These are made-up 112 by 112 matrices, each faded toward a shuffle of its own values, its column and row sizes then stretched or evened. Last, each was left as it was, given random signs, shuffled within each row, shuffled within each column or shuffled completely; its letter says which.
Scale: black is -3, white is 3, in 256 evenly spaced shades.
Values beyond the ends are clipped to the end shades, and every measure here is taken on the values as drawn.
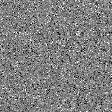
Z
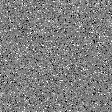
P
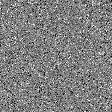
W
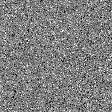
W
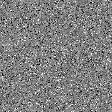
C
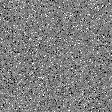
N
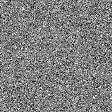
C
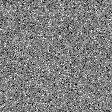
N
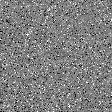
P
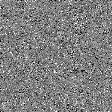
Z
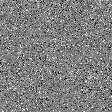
P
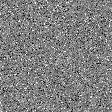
N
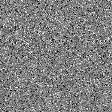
P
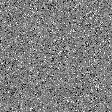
W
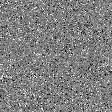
P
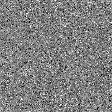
C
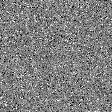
P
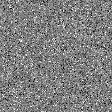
W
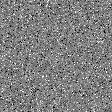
N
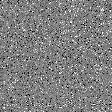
Z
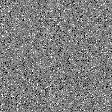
C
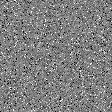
W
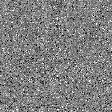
Z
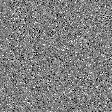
C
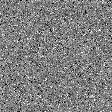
P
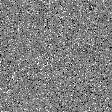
W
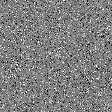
W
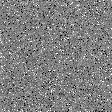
P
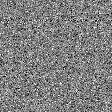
P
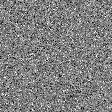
N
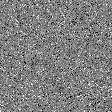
P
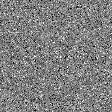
C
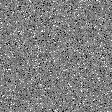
N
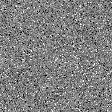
W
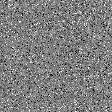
C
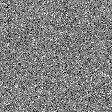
W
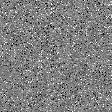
Z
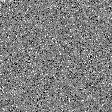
P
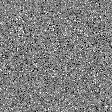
P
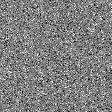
W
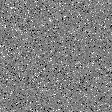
N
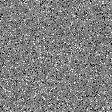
P
